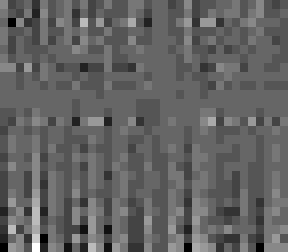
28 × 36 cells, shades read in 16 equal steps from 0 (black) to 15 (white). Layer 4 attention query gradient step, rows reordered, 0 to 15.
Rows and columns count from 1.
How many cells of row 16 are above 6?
3
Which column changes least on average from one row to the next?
21
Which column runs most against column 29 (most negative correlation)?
10
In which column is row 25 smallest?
33
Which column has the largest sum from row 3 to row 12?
24
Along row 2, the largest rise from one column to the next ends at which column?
6
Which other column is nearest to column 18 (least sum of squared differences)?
28
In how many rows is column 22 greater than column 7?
8
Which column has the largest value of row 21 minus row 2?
5
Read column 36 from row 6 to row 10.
5 5 6 6 5
